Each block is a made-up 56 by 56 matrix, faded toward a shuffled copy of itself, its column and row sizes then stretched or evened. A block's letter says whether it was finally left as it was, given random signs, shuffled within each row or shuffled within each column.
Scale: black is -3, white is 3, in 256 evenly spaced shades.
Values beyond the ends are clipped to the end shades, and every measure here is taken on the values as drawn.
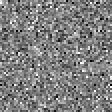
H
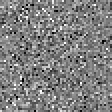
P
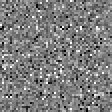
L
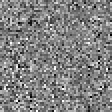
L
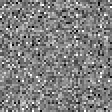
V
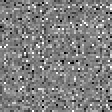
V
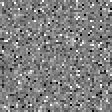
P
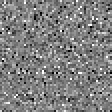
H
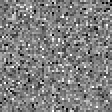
P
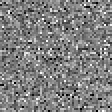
H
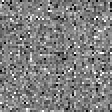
V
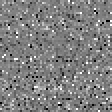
H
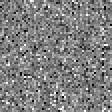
P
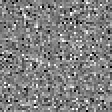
L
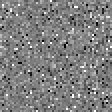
P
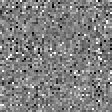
V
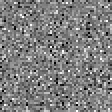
L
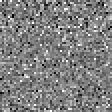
H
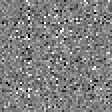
L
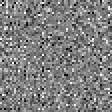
V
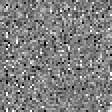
P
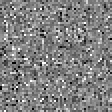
L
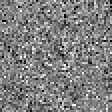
P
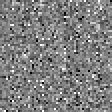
P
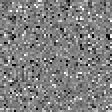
V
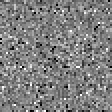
H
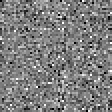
L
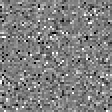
L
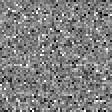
H
